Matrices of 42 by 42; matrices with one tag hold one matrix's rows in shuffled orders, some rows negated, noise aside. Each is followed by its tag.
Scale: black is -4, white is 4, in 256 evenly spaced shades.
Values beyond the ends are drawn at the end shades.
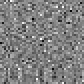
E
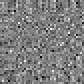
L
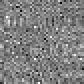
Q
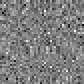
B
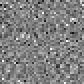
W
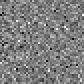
W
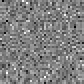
B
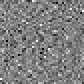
E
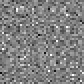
W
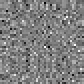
B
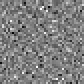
E
